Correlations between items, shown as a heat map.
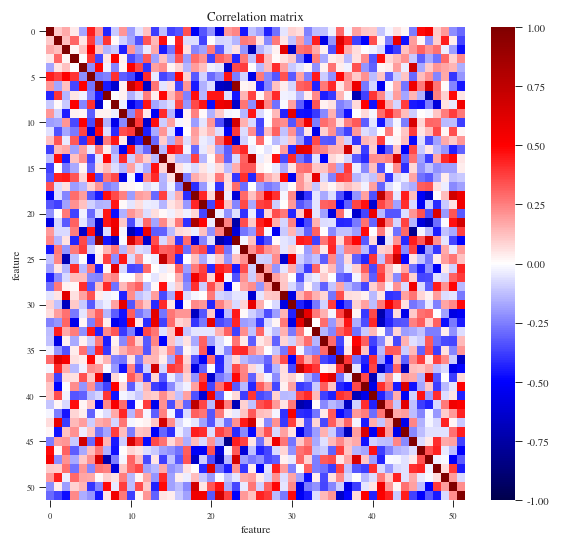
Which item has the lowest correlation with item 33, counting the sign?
11
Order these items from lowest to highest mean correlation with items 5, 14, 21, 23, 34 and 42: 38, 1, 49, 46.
46, 1, 49, 38
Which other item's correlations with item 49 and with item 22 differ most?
45
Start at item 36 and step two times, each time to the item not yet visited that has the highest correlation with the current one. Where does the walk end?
43
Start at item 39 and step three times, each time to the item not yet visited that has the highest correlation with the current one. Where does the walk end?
18
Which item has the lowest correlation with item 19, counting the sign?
40
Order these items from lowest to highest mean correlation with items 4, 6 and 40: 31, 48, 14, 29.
29, 14, 31, 48
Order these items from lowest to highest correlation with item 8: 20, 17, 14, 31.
20, 31, 17, 14
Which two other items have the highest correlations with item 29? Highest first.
2, 16
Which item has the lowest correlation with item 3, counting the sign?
32
